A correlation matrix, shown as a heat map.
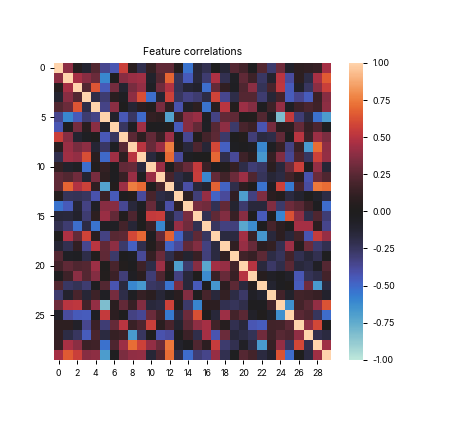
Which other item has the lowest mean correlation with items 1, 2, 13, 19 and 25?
16
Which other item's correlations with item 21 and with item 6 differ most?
26
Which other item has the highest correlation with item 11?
15
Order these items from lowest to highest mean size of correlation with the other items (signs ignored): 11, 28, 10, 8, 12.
10, 11, 8, 28, 12
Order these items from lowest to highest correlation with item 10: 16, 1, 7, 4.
1, 4, 16, 7
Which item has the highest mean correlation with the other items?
28
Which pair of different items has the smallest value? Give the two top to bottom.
5, 24
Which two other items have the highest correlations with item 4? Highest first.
2, 18
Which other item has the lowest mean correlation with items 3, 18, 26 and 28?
22
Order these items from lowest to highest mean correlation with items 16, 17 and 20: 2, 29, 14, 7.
14, 2, 29, 7
